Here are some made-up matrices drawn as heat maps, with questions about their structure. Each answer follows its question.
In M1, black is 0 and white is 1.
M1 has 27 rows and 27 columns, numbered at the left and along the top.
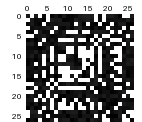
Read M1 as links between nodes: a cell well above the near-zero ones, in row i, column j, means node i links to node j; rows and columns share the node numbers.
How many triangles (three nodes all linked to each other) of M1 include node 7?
6
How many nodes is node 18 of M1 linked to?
12
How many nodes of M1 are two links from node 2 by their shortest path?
10
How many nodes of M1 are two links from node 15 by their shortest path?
8
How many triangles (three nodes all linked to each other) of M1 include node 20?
6
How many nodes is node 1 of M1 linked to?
4
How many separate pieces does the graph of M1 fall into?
2
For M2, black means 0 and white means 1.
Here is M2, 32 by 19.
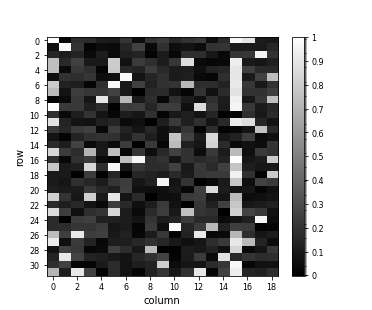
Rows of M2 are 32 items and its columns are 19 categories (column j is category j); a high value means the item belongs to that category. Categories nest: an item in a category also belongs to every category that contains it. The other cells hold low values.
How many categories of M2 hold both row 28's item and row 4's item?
1
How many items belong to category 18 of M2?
4
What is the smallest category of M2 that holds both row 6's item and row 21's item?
5
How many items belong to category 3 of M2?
3
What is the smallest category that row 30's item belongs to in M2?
9
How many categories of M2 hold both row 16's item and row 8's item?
3
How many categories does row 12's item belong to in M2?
1
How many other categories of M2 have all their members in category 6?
2
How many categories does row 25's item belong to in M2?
2
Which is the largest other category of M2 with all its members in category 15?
0
